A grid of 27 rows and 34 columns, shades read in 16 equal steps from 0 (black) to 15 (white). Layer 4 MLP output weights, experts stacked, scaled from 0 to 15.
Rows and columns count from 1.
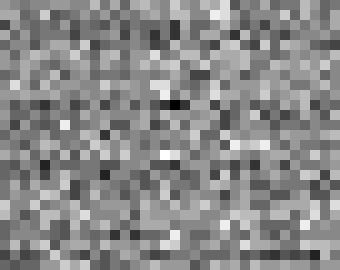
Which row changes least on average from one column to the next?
27
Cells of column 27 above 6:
21
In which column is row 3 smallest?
18
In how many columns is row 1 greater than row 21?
13
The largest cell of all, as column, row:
17, 16
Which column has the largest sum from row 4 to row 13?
31
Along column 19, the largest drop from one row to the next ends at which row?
11
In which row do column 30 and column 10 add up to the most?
15
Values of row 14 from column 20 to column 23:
12 6 6 12
